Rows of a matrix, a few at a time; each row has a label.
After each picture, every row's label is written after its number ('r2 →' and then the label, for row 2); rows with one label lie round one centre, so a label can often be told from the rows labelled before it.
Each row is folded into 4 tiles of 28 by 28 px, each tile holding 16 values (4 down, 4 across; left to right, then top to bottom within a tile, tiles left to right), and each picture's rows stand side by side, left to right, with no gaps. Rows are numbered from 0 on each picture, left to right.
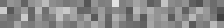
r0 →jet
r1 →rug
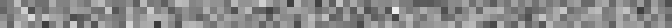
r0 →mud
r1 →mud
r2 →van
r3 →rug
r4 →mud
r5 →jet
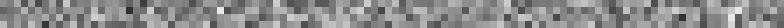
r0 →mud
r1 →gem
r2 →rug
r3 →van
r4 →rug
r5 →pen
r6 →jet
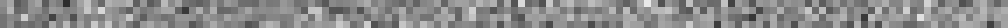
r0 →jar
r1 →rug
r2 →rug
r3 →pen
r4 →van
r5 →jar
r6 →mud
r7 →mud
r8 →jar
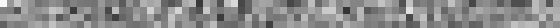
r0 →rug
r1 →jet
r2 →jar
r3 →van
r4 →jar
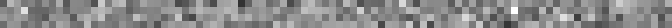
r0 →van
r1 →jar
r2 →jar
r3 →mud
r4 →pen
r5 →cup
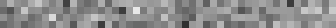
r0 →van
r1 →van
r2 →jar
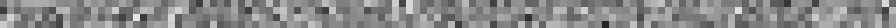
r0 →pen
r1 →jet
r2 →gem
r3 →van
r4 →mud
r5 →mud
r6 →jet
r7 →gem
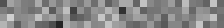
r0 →pen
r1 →van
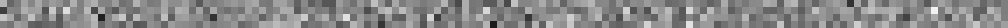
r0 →cup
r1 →cup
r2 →rug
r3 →cup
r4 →mud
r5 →pen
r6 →mud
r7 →jar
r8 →jet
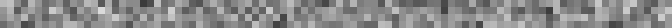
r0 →jar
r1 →gem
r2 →pen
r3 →rug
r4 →gem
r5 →pen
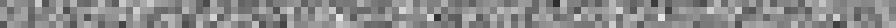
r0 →van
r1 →van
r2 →pen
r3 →cup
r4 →jet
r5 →rug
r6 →jet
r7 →pen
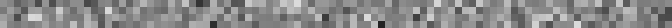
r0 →gem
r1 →van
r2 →cup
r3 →mud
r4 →van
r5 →cup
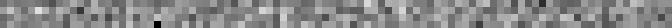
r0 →jet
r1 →mud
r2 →jet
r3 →pen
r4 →van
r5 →cup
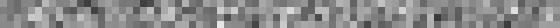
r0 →gem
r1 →gem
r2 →jet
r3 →cup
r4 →pen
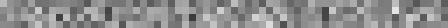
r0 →rug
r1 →mud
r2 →gem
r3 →rug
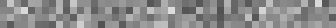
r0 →van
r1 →rug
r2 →jet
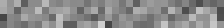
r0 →jet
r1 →rug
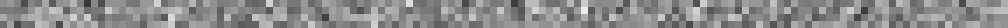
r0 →gem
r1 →jet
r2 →gem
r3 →gem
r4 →jar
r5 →van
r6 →van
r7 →jet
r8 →jar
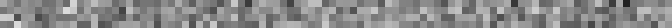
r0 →cup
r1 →mud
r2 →jar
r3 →rug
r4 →jar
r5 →jar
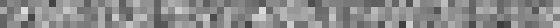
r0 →jet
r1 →cup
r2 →gem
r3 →mud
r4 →pen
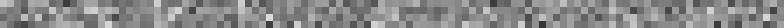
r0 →jar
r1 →jet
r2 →mud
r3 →gem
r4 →mud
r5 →rug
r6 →mud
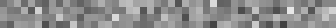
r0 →mud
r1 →van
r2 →pen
